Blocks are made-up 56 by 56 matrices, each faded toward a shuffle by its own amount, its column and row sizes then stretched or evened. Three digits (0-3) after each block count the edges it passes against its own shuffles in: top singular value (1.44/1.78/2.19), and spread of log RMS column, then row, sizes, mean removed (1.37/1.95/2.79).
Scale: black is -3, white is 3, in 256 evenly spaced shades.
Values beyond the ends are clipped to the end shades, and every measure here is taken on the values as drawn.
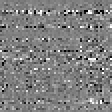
1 2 3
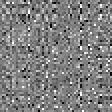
3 2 0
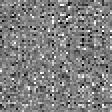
2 2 1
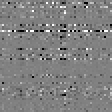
2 1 3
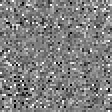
0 1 2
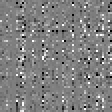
0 3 2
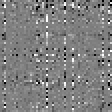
2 3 2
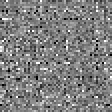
1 1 3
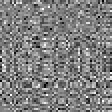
3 1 1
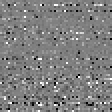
0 1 3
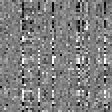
3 3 0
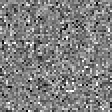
0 1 1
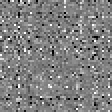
1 2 2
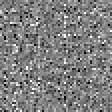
0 2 1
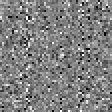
1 2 0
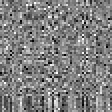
3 2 0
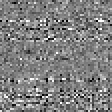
2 0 3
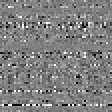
2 0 3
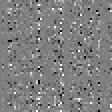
0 3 1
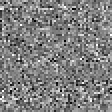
0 0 2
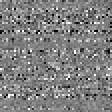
0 1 3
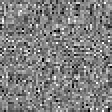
2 0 0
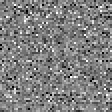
1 0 1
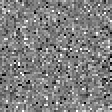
0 1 0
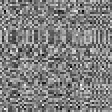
3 0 0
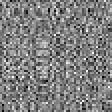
3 0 1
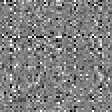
3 2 2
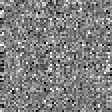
2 1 1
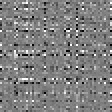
3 3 3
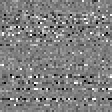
0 0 3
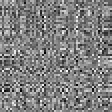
3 2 2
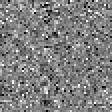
1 1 1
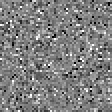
0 1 1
